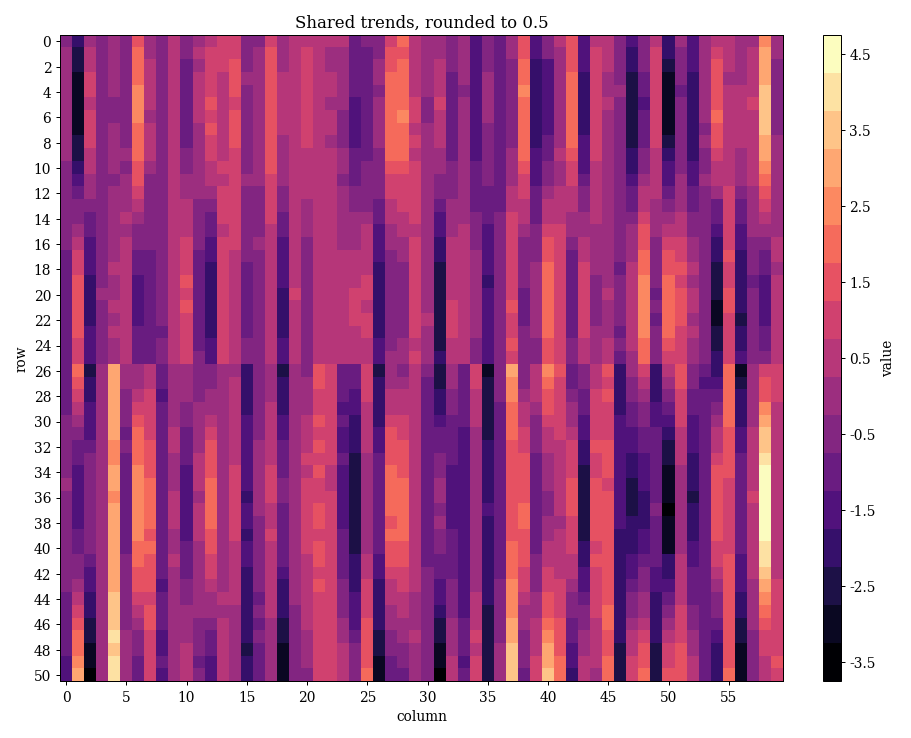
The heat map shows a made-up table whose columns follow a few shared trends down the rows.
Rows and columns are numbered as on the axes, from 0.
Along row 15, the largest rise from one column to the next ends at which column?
55
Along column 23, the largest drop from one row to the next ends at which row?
26
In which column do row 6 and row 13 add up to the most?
58
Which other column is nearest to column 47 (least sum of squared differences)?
52
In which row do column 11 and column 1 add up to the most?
50
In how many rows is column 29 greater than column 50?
34
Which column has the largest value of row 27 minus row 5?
1
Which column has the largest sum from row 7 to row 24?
48
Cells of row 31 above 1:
6
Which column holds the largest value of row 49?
4
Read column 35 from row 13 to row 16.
-1 -1 -1.5 -1.5
